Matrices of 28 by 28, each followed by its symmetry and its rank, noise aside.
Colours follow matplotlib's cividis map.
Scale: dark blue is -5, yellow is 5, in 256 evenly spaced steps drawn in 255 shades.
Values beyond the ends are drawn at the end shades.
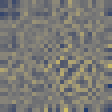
symmetric, rank four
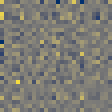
no symmetry, rank four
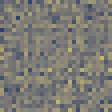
symmetric, rank eight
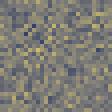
symmetric, rank eight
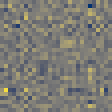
antisymmetric, rank six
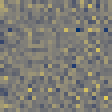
no symmetry, rank six
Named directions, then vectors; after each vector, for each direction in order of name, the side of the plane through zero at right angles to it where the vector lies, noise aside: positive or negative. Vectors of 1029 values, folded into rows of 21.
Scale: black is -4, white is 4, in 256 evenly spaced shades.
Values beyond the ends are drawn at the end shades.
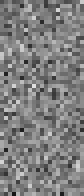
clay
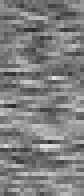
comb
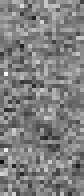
negative, negative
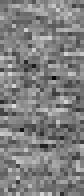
positive, negative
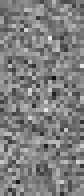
positive, negative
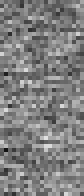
positive, positive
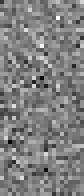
positive, negative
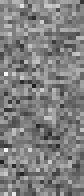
negative, negative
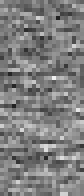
negative, positive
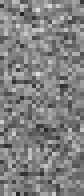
negative, negative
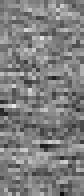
positive, negative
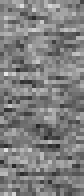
negative, negative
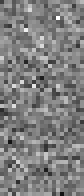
positive, negative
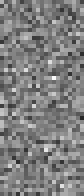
negative, positive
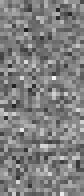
negative, positive
